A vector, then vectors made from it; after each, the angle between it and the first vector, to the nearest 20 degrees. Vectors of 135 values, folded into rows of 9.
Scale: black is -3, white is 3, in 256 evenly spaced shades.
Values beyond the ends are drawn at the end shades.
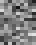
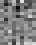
60 degrees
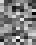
40 degrees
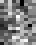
80 degrees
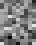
80 degrees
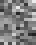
160 degrees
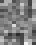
100 degrees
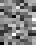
140 degrees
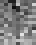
80 degrees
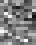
60 degrees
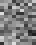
140 degrees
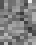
120 degrees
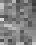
80 degrees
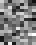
20 degrees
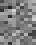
120 degrees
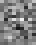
100 degrees
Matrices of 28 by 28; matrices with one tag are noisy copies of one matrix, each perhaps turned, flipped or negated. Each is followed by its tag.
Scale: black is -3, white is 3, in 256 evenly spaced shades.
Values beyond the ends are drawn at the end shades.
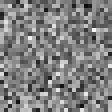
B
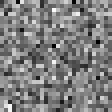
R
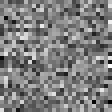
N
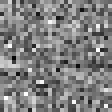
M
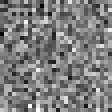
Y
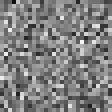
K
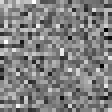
Y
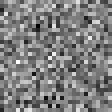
K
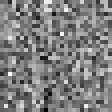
M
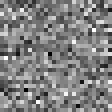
N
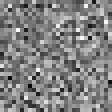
B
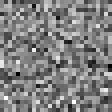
M
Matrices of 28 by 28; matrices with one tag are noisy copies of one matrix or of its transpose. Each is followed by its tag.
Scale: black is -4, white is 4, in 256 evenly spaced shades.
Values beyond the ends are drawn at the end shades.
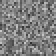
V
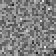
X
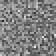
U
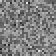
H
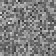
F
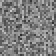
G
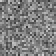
H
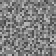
X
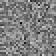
G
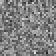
G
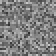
G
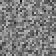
X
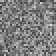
H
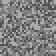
F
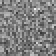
U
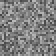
F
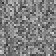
V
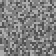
U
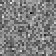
V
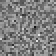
X
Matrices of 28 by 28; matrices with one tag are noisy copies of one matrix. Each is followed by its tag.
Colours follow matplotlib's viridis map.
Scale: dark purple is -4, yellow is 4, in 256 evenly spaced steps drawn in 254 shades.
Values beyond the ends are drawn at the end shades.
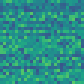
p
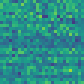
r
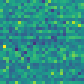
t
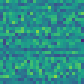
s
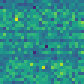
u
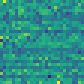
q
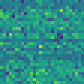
u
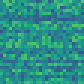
q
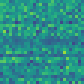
r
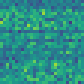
u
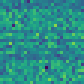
u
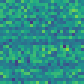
t
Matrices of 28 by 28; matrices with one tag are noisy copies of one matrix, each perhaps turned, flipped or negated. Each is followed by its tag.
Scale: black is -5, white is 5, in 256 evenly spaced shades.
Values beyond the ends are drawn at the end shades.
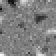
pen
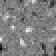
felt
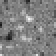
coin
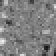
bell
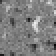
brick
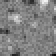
pen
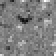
brick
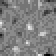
felt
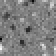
felt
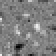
coin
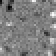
bell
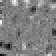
bell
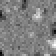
pen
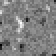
brick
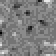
felt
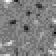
felt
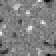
felt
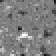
brick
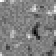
brick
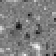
coin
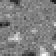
pen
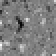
brick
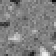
pen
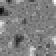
pen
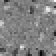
bell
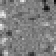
bell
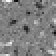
felt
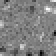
bell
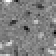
felt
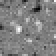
coin
